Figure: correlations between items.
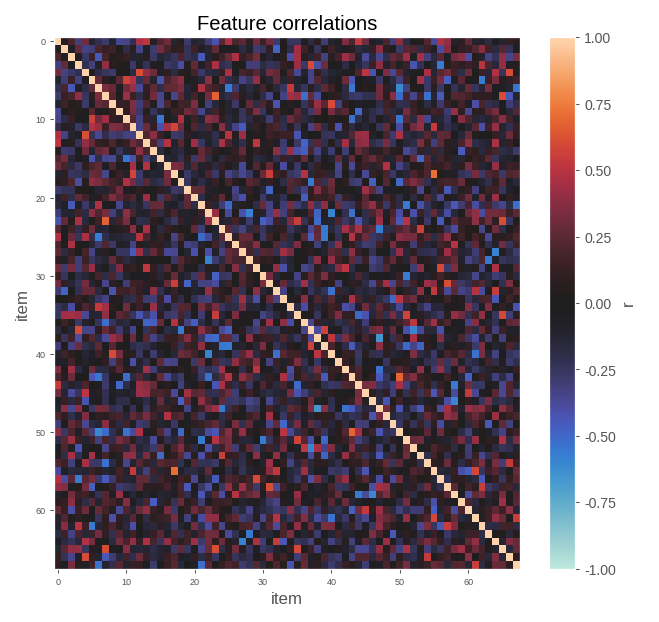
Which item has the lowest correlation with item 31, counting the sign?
19
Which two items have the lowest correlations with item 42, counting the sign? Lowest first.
47, 34
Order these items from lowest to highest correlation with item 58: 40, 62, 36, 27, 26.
36, 40, 27, 62, 26
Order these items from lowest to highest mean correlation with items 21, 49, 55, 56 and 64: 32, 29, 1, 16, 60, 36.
1, 60, 36, 16, 29, 32
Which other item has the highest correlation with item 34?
6
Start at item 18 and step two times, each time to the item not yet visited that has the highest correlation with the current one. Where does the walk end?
5
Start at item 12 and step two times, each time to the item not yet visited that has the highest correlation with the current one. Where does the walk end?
66
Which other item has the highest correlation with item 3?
37
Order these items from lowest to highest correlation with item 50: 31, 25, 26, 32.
32, 26, 31, 25
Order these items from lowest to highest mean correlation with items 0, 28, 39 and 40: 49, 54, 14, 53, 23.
23, 53, 14, 49, 54
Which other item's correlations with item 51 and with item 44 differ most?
35
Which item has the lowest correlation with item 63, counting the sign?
28
